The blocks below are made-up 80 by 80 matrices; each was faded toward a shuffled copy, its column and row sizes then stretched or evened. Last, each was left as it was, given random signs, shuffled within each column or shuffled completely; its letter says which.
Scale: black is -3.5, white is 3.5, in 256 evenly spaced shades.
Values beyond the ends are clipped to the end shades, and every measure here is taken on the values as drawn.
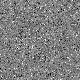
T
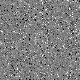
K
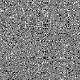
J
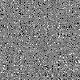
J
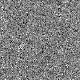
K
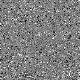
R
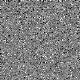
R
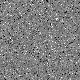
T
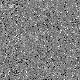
K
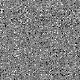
J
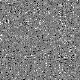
R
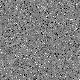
T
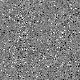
R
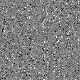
K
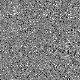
R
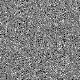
K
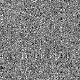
J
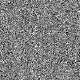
R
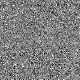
R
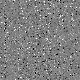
K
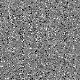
R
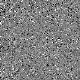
R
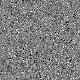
K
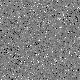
T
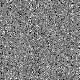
K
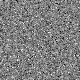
T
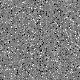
K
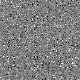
R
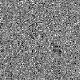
J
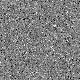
T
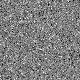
T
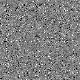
R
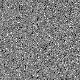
K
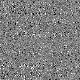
R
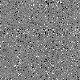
J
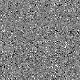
J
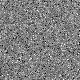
T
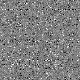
R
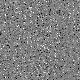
K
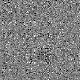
J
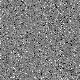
K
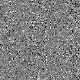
J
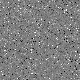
T
